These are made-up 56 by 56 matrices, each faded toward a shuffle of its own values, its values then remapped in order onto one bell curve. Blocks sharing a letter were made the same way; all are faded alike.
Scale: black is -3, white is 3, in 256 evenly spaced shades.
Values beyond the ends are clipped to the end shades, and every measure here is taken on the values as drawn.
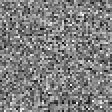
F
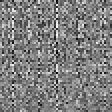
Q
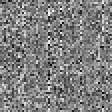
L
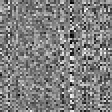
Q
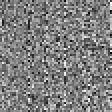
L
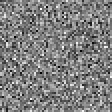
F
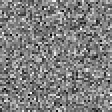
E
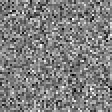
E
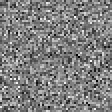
F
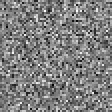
F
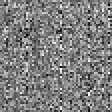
L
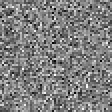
F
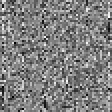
L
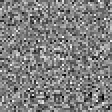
F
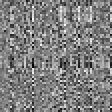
Q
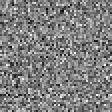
F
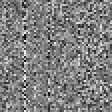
L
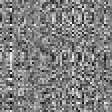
Q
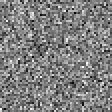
E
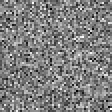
E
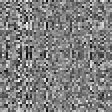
Q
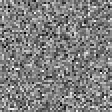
E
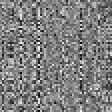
Q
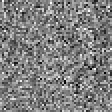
F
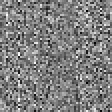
L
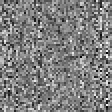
L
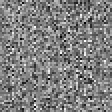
L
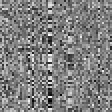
Q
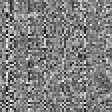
Q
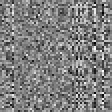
Q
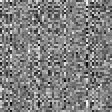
Q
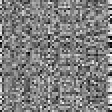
Q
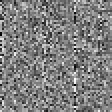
L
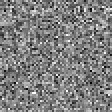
F
